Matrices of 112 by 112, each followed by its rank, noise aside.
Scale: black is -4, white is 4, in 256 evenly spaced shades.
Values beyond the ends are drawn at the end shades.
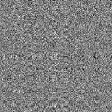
twelve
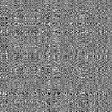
six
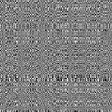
four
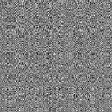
eight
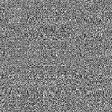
twelve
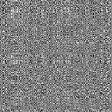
eight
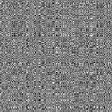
six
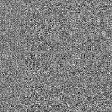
sixteen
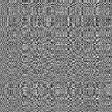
four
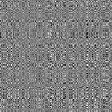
four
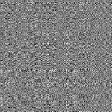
eight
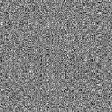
twelve
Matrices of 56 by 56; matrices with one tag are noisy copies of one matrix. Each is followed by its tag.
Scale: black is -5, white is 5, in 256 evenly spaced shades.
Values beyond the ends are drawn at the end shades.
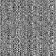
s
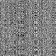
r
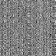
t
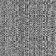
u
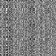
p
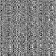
s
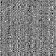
s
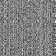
t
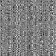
s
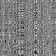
r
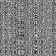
r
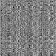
s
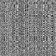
u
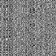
p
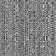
u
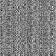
s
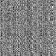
s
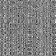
t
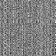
t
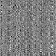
s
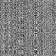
r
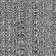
r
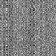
p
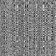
u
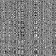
r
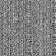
t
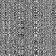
r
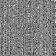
t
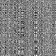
r
